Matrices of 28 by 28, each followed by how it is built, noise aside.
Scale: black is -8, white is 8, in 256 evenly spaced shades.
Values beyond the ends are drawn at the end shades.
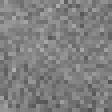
smooth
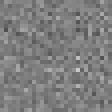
low rank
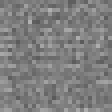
blocks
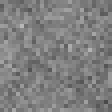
smooth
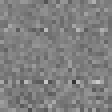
uneven rows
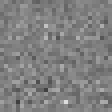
uneven rows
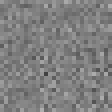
low rank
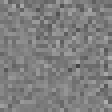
upper triangular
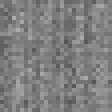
blocks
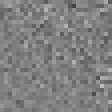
upper triangular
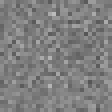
low rank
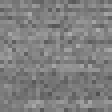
blocks
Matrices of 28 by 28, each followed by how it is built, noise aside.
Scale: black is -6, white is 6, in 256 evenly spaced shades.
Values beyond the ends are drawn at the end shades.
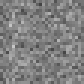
repeating rows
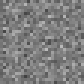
repeating rows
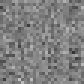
blocks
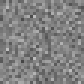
repeating rows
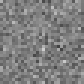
noise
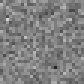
noise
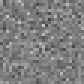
noise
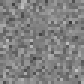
noise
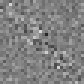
banded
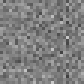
repeating rows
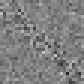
banded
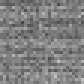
blocks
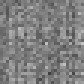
blocks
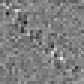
banded
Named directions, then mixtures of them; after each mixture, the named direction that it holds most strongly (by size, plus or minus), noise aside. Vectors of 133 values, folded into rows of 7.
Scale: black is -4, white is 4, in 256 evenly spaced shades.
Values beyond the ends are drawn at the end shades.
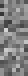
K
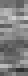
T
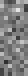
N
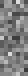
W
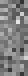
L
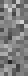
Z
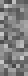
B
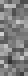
B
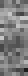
T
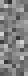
B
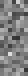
W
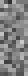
B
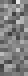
N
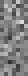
Z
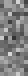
W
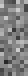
N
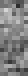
T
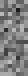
K
